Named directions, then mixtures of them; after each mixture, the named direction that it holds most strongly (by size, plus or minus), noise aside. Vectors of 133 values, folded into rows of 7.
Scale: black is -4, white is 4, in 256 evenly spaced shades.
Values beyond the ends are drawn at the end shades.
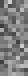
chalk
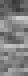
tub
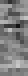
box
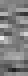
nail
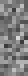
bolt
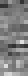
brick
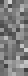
chalk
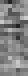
box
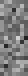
bolt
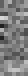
nail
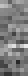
brick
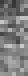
tub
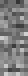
brick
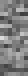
nail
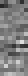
brick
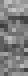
tub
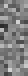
chalk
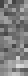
chalk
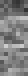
tub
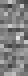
bolt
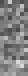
bolt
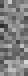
chalk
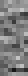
nail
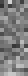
chalk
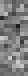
bolt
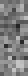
bolt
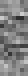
tub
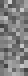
chalk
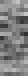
nail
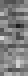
box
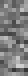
chalk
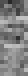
tub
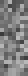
bolt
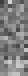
chalk
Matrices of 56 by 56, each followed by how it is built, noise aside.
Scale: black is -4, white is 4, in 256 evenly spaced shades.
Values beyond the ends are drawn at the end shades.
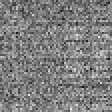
blocks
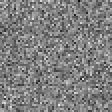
noise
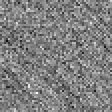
Toeplitz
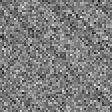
Toeplitz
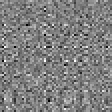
low rank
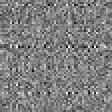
low rank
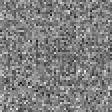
blocks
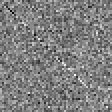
diagonal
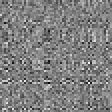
low rank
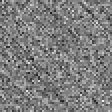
Toeplitz
